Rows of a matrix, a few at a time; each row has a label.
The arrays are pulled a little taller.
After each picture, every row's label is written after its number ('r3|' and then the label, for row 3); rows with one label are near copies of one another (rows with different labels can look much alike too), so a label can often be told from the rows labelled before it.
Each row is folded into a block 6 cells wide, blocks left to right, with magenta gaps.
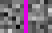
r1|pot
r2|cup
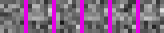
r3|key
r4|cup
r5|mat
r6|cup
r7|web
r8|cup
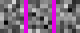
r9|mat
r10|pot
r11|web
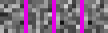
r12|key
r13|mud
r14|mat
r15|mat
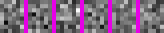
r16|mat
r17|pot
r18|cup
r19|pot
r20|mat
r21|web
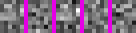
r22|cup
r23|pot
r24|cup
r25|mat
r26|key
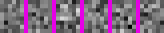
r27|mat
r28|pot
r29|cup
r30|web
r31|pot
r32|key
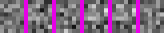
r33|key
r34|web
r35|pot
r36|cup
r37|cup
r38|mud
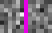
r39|mud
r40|web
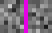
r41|web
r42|pot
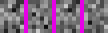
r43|web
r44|pot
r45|web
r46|mat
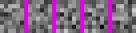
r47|key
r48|web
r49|pot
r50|pot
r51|cup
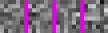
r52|key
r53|key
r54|mud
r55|cup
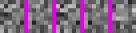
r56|key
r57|mat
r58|key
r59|mat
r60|cup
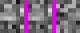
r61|cup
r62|cup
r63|key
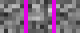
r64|key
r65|cup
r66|key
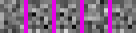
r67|mat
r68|pot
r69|pot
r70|cup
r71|pot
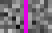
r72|pot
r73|mat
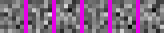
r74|pot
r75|mud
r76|web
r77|mud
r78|pot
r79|web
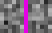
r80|mat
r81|cup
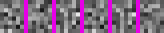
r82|pot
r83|web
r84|mud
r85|pot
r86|mud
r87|key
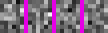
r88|cup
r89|mud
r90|web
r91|mat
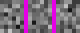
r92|pot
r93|mat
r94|web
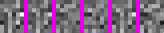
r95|mud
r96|mud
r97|key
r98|pot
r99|mud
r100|key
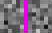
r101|mat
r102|pot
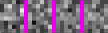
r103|cup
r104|mat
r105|web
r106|web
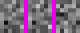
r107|mat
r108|mat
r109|key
